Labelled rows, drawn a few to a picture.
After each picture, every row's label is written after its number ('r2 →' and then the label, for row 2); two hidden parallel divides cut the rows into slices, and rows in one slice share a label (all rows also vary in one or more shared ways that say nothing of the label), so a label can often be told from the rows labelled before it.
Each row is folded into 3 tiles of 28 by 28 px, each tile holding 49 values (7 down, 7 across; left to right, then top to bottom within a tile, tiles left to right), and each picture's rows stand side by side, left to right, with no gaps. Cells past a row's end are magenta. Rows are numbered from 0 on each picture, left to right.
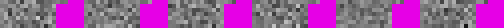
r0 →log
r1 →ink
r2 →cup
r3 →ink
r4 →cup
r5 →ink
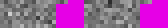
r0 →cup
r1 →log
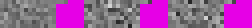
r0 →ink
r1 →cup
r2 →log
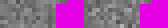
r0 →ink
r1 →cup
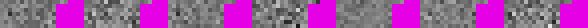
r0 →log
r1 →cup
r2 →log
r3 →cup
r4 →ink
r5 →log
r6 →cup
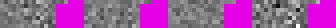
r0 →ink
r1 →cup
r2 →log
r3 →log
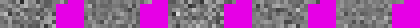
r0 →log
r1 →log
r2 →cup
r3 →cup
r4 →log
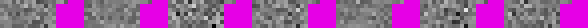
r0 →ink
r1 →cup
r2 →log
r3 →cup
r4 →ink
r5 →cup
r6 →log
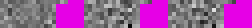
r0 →log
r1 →cup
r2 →cup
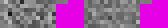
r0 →log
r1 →cup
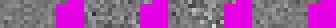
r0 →ink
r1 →log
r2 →ink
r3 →ink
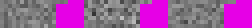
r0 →ink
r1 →log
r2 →log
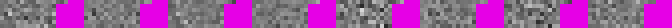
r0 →cup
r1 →log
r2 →cup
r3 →log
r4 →log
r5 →log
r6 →cup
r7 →cup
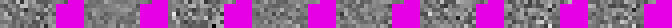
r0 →ink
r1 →cup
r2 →log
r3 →ink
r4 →cup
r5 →cup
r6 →log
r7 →log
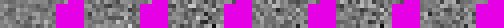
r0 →log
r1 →ink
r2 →cup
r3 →ink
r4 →cup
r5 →log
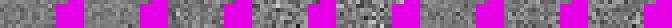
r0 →ink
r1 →ink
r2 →cup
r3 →cup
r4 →log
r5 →ink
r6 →log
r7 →log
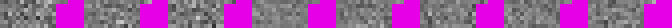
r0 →cup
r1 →log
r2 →cup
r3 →ink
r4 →ink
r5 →cup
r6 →log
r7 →log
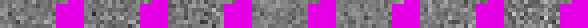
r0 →log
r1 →log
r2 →cup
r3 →ink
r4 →log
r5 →cup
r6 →cup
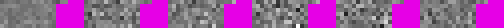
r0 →ink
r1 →cup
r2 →log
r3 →log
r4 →log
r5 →log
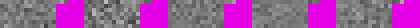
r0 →ink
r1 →cup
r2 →ink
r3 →ink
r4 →log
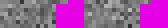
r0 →log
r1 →ink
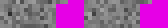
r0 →log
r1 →log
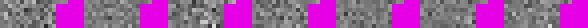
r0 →log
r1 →ink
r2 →log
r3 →ink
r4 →log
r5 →log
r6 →ink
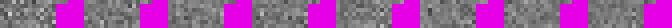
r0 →cup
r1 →cup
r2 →cup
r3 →cup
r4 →ink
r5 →log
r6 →ink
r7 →ink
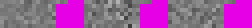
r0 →ink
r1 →ink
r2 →ink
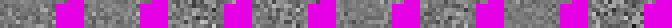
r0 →cup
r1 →cup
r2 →log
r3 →cup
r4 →log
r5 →log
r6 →ink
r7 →log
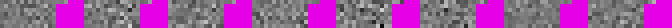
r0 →ink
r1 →log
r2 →log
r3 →cup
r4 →cup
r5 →ink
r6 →ink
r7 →log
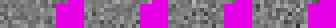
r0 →cup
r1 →log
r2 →cup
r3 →cup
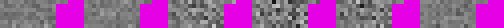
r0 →ink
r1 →ink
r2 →ink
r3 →log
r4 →ink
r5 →ink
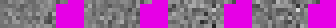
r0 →cup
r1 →log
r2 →cup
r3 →cup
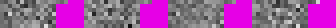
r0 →cup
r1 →log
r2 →cup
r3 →log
